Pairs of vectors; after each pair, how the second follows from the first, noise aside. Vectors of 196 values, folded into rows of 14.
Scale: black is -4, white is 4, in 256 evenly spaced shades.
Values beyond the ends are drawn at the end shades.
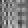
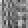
negated.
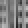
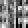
scaled up.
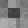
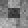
copied.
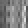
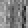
negated.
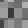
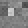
negated, partly zeroed.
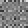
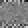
negated, partly zeroed.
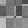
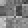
copied.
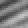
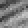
copied.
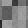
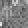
negated, partly zeroed.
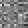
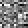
scaled up.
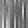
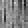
reversed, negated.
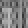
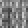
negated.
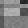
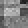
copied.
